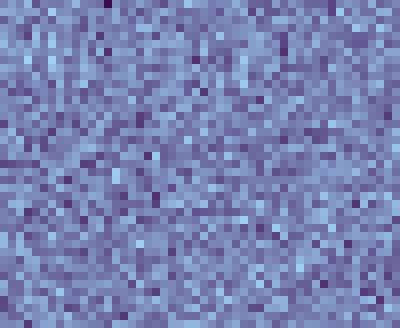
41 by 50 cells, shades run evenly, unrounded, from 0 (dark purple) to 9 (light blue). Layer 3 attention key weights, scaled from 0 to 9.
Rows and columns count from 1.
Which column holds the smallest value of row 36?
41
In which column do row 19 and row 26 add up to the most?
50
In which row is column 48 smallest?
38
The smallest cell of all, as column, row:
14, 1
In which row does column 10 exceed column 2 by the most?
21
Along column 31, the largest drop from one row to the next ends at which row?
29
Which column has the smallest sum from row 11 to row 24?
18
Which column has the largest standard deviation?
4
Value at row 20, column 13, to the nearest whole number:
3
